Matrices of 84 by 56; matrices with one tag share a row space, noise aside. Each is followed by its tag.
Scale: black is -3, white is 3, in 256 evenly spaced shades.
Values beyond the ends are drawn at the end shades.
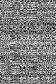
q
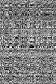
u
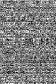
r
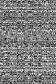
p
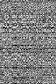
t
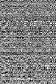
p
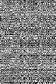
q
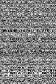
p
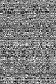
r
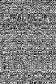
p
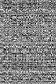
t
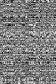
r
